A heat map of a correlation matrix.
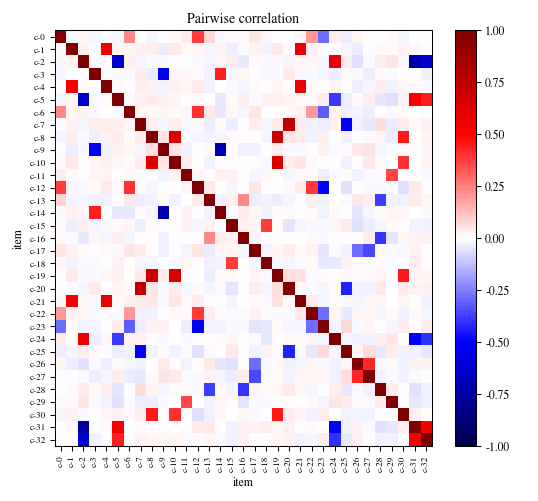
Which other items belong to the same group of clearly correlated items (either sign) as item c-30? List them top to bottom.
c-8, c-10, c-19
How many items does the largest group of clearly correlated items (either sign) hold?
5
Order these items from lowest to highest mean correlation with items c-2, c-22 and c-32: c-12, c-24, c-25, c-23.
c-23, c-25, c-24, c-12
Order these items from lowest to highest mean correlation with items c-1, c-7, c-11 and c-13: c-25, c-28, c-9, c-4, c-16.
c-25, c-28, c-9, c-16, c-4
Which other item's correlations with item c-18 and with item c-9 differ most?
c-14
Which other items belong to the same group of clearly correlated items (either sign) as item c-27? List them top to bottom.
c-17, c-26
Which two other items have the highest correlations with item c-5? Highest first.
c-31, c-32
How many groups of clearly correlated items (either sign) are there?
10
